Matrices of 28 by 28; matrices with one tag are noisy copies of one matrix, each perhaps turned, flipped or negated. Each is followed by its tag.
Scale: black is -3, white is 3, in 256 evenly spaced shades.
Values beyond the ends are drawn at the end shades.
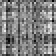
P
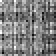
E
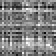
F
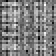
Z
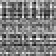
Z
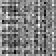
Z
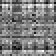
P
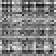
P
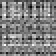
Z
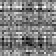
F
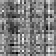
F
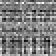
Z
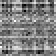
P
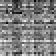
E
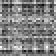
P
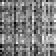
E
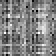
F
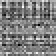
Z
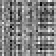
Z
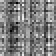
F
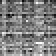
E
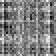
P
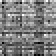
E
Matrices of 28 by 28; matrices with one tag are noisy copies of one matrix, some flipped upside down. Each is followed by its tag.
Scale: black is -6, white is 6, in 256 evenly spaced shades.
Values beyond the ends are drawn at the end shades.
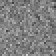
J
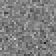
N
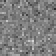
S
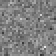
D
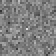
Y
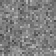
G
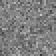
D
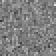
G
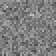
S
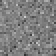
J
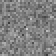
Y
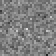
Y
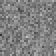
G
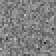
N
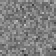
J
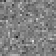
S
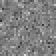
G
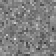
N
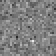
S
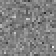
N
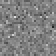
N
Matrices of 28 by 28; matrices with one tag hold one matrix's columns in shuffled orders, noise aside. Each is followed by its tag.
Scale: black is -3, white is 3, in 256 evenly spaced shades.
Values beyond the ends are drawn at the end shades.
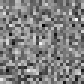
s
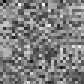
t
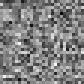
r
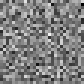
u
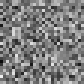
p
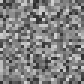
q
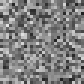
q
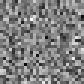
s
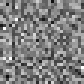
s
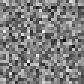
p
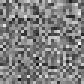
u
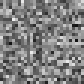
s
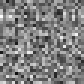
r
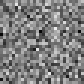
p
